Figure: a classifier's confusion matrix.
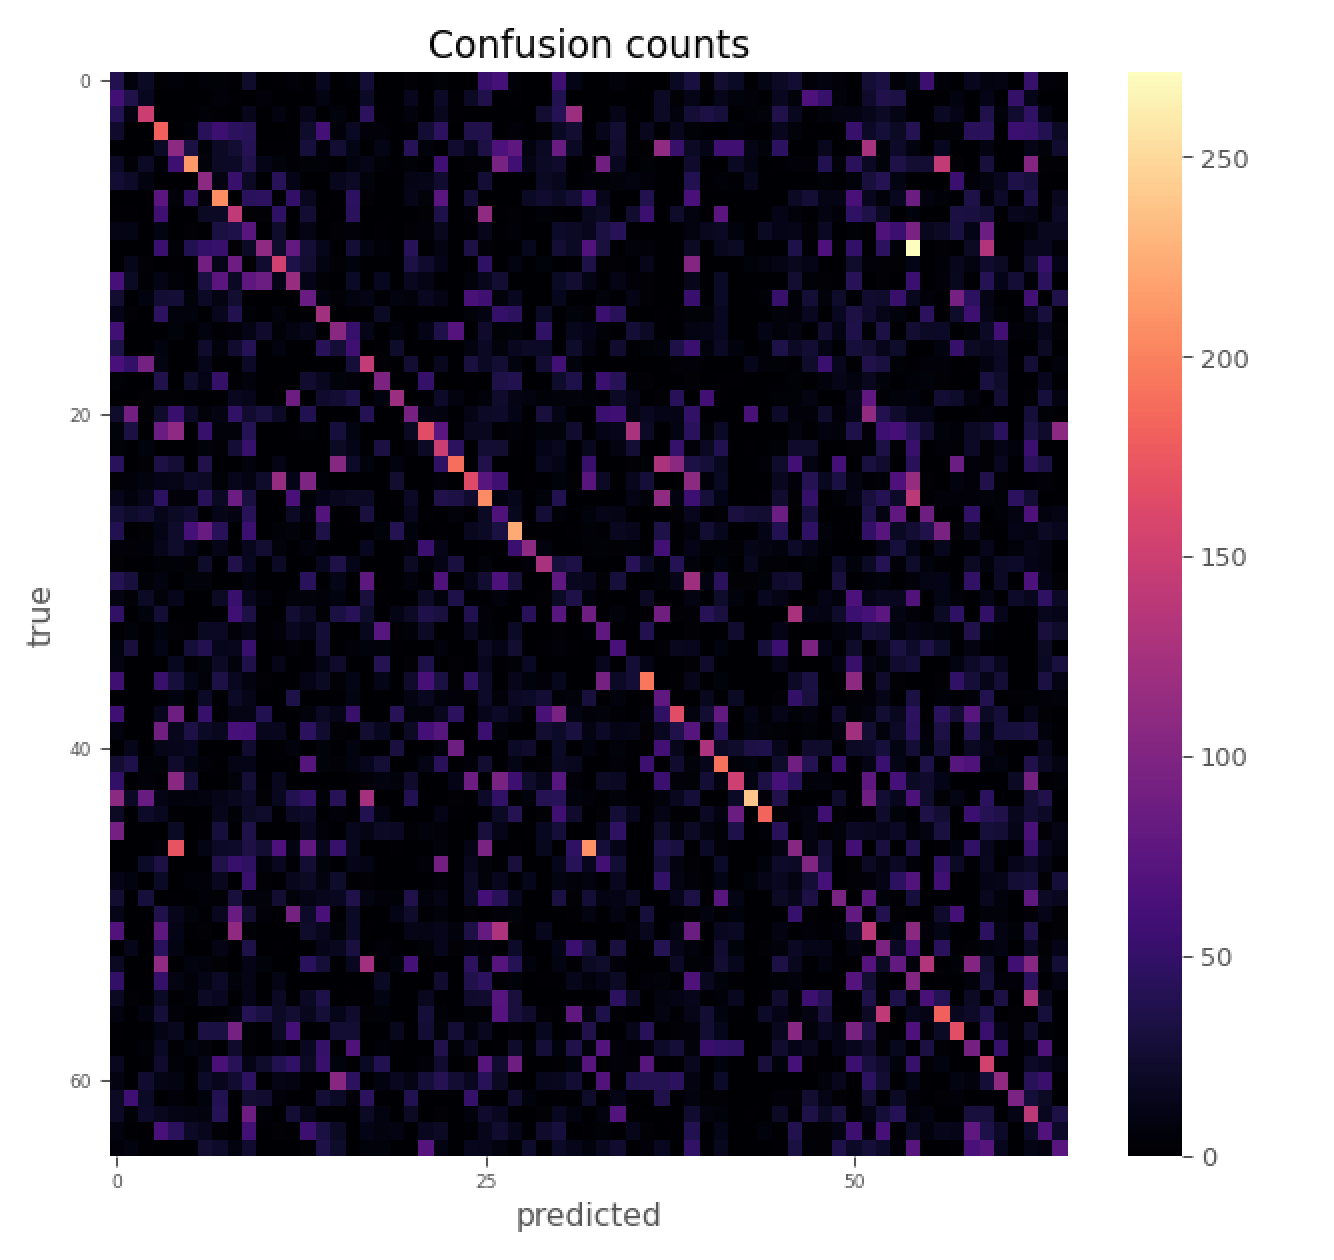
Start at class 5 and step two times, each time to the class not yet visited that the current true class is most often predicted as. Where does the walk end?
52
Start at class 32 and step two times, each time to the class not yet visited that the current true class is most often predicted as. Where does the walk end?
4
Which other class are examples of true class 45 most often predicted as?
0
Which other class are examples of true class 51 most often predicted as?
26
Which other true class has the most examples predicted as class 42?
44
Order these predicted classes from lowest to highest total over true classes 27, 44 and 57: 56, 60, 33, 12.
33, 60, 12, 56
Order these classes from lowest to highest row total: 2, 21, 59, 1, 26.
1, 2, 26, 59, 21
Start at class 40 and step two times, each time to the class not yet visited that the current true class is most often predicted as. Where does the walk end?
37
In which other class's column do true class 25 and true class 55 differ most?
54
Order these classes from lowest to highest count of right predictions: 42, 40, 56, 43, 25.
40, 42, 56, 25, 43
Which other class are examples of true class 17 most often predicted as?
2
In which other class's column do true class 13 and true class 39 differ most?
50
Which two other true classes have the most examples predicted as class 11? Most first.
24, 46
